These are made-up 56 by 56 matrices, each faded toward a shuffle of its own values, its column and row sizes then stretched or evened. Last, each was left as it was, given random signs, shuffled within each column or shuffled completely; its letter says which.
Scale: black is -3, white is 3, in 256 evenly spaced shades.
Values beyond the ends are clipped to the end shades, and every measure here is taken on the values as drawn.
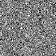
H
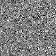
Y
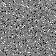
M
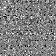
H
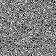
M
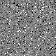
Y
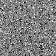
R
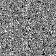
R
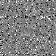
H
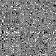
H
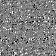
Y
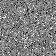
M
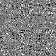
H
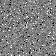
M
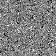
R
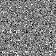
Y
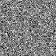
H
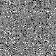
H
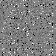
Y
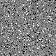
R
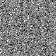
R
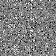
Y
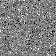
M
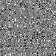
H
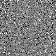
Y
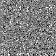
Y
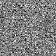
Y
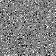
Y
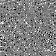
H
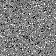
M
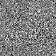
H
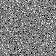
M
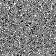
M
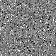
M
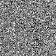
Y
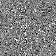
Y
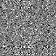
H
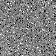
R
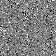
R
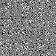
Y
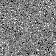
M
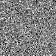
Y
